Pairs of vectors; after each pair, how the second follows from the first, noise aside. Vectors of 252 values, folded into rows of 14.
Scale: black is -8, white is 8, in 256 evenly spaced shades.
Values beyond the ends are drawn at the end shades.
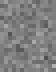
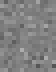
negated, partly zeroed.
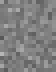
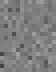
negated, partly zeroed.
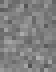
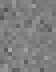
wrapped around, negated, partly zeroed.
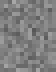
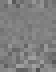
negated, partly zeroed.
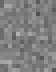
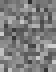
wrapped around, scaled up.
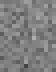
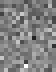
negated, scaled up.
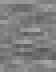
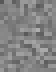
sign-scrambled.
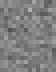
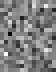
wrapped around, negated, scaled up.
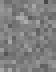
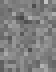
negated.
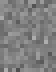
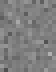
negated, partly zeroed.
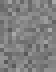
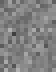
sign-scrambled.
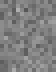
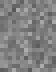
sign-scrambled.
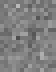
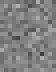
sign-scrambled.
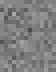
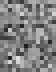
wrapped around, scaled up.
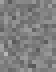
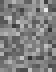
wrapped around, scaled up.
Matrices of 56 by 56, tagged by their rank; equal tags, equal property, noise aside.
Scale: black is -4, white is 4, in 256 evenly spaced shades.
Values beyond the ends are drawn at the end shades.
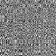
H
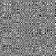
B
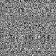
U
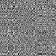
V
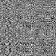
H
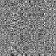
H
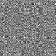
H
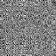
U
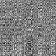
B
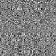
H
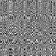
V
